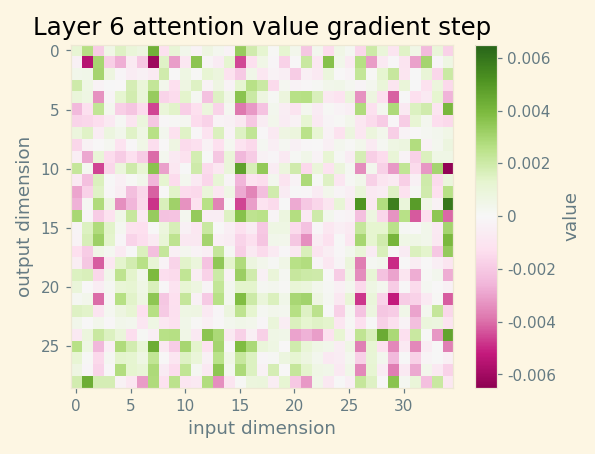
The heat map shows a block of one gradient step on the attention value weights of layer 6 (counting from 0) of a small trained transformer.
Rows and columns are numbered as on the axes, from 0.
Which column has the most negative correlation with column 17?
34
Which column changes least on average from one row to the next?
25
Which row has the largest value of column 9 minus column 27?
13
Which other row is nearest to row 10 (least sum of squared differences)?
14
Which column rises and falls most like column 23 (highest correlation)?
32
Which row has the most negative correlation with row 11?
0
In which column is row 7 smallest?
29
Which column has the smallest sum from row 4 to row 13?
7
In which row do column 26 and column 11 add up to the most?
1
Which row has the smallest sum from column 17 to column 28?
6
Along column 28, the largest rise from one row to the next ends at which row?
24
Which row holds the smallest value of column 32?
10
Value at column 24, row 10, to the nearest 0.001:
0.001
